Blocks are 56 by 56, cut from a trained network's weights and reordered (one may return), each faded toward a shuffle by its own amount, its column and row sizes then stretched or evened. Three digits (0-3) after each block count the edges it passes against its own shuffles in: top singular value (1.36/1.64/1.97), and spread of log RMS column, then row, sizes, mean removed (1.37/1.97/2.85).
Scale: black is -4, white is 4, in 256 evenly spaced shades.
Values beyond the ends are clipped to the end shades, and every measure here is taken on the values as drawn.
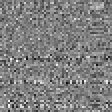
3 0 2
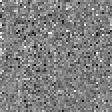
0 1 1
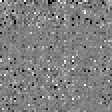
0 1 2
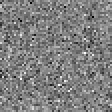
0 1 0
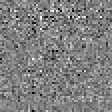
1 1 2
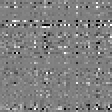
1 2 3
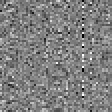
3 2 0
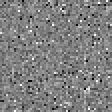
0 1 0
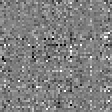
0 2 2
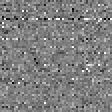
2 1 2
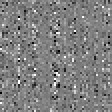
2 3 0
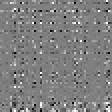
2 3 3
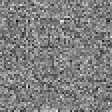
2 0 1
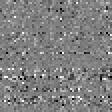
0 1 3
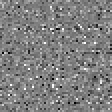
1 1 2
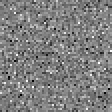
1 0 0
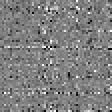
2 2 2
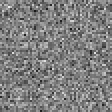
2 0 1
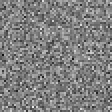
1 0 0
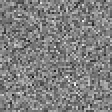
0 0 0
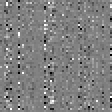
1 3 1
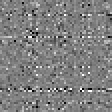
3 2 2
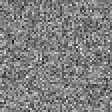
0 0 0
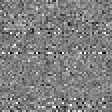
3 0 2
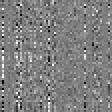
3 3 0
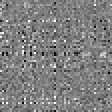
3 2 2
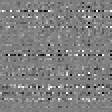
1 1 3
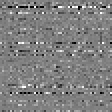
3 1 3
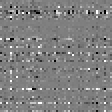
2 2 3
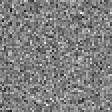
1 0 0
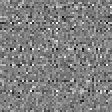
3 1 2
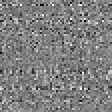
3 2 2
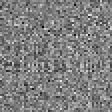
2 0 1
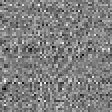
3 1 2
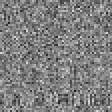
3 0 1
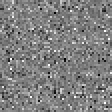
0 1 1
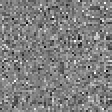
2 1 0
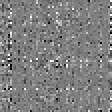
1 3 1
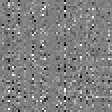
2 3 1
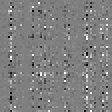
1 3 2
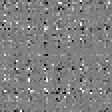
1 2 2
